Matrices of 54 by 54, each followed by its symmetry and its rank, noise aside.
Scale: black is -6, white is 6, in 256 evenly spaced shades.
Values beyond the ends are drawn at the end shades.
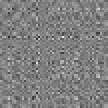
symmetric, rank four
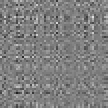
antisymmetric, rank four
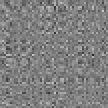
antisymmetric, rank four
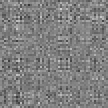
antisymmetric, rank four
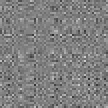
no symmetry, rank four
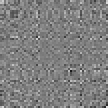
symmetric, rank three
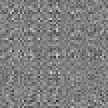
no symmetry, rank four
